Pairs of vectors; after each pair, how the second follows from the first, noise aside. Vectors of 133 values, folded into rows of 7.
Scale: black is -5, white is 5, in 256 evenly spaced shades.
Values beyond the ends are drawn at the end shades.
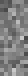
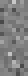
reversed, partly zeroed.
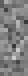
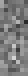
sign-scrambled.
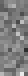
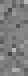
reversed, partly zeroed.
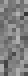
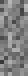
reversed.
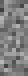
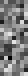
wrapped around, scaled up.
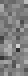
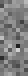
sign-scrambled.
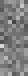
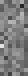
sign-scrambled.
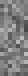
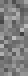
wrapped around.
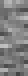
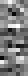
wrapped around, scaled up.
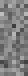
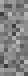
sign-scrambled.
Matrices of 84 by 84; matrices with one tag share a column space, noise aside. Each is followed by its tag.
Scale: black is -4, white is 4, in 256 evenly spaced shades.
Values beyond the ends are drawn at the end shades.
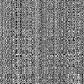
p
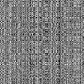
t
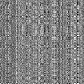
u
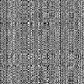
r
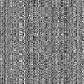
t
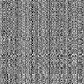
p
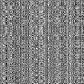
u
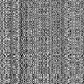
p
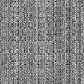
t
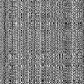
r
